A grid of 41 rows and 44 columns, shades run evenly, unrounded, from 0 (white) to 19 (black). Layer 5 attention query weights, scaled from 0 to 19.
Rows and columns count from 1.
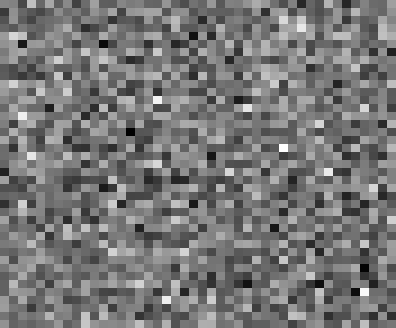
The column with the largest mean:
27
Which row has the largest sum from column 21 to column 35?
36
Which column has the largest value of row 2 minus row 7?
30
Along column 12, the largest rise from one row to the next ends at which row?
6
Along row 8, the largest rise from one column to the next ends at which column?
26
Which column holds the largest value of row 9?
35
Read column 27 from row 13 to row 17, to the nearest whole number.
17 7 12 9 12
